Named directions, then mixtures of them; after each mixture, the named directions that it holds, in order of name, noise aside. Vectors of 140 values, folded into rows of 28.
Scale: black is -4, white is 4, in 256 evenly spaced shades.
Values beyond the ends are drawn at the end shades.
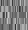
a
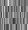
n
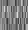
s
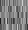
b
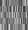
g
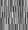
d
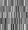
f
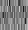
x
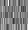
n, x.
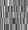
n.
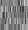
a, d, x.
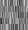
d, f.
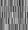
d.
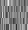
n.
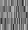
f.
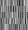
d.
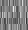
b, d, f.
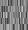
a, f, n.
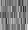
b, x.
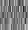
f, x.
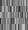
a, b, g.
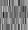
a, n, x.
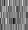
b, n.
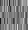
b, x.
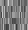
n.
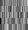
b, d.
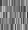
a, g, n.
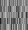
b, f.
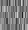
s, x.
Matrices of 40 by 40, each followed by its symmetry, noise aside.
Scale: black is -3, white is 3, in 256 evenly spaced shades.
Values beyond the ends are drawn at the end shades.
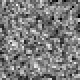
symmetric across the other diagonal.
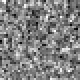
no symmetry.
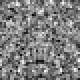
mirrored left to right.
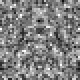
mirrored left to right.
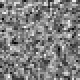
no symmetry.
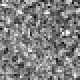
symmetric across the other diagonal.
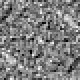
same after a half turn.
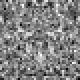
mirrored left to right.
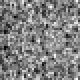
mirrored top to bottom.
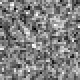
no symmetry.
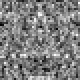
mirrored left to right.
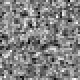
no symmetry.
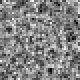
symmetric across the other diagonal.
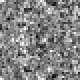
mirrored top to bottom.
